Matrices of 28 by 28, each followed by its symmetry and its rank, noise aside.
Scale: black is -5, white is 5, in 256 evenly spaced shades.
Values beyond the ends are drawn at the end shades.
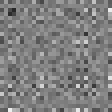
symmetric, rank three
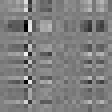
no symmetry, rank one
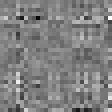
no symmetry, rank three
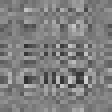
no symmetry, rank two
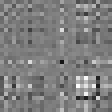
symmetric, rank two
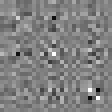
symmetric, rank three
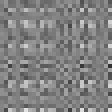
no symmetry, rank two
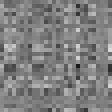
no symmetry, rank three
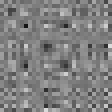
symmetric, rank three
